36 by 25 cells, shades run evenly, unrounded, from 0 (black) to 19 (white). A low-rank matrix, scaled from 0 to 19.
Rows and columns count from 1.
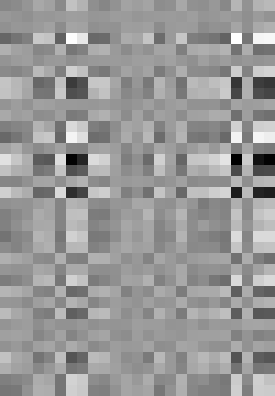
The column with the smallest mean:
22
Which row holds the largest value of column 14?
4
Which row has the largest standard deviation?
15
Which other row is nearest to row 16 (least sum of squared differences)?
9
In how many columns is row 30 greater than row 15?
11
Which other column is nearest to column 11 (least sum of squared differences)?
16
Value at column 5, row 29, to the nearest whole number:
9
